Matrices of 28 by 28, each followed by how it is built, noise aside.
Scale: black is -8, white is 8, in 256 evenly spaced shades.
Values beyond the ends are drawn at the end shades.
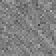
Toeplitz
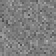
Toeplitz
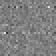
uneven rows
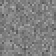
noise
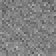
Toeplitz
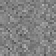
repeating rows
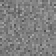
noise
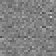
low rank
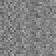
repeating rows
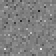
sparse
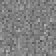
noise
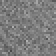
Toeplitz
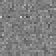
uneven rows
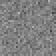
noise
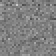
uneven rows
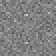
repeating rows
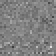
uneven rows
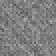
Toeplitz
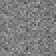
repeating rows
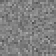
repeating rows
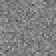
noise
